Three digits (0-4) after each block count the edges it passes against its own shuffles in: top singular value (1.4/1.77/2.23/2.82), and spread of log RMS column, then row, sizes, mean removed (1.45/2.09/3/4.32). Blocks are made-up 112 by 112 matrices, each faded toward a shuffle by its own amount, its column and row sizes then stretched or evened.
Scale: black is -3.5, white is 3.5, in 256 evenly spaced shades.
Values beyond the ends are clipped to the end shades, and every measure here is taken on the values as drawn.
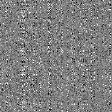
2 3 1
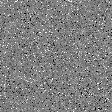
0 0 1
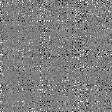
2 3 3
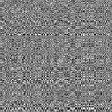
4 2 3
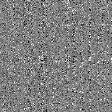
0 3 1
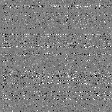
1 1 3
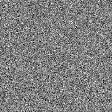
1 1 0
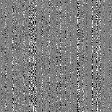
3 4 0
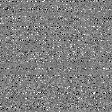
0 1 3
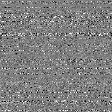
2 0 4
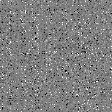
1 2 1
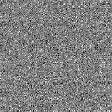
3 1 1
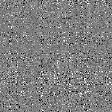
2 2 3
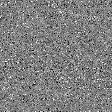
0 0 2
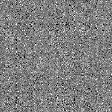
2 2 1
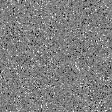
0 1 0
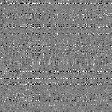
4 2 3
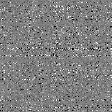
1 2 3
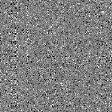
2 2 1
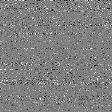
0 0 3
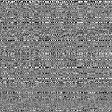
4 0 4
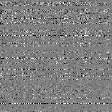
2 2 4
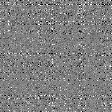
2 2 3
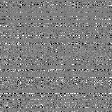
1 2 4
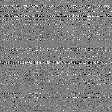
3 1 4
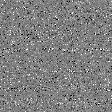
1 0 2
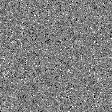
0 1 0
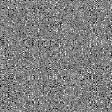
3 2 1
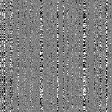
4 4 0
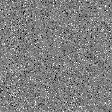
1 1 0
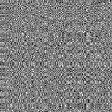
4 2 0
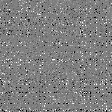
0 2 3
